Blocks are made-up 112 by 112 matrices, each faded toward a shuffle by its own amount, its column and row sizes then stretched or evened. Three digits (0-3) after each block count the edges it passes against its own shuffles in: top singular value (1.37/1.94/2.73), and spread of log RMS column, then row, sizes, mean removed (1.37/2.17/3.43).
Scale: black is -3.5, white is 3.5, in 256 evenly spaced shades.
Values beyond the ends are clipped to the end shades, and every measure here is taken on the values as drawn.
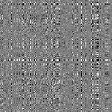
3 3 2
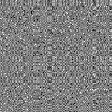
3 1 0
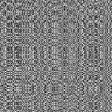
3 3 0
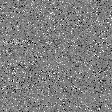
0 0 1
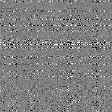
2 2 3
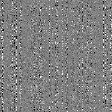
2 3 1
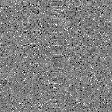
2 1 1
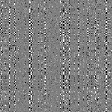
3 3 1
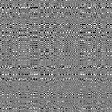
3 2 3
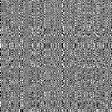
3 3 2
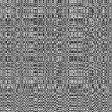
3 3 2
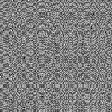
3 0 0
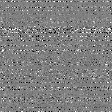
0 1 3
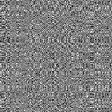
3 2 0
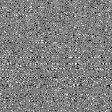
2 0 2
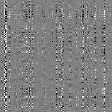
3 3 2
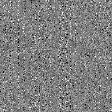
1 2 0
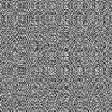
3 1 0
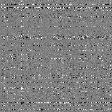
1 2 3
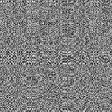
3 1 2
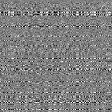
3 0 3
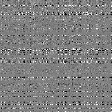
3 2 3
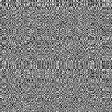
3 1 2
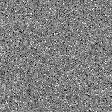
1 0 0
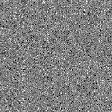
2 1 0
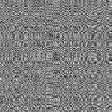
3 0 2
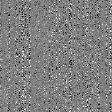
0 3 0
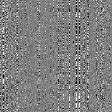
3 3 0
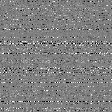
2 0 3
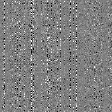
1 3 1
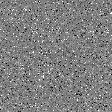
1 0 1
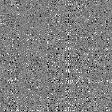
2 2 2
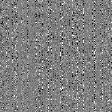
1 3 0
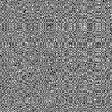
3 1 1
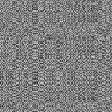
3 1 2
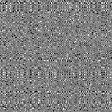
3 1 2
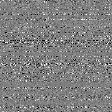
0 1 3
